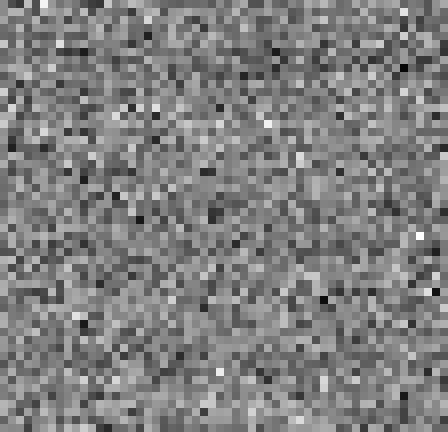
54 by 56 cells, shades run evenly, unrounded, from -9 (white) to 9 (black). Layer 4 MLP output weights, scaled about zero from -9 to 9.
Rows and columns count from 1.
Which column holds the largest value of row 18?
20
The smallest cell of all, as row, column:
30, 53
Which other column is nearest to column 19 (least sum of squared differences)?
29
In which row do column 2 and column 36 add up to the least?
14
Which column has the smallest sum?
9
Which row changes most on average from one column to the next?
37
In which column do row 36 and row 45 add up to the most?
23
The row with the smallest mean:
16
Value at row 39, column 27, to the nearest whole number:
1
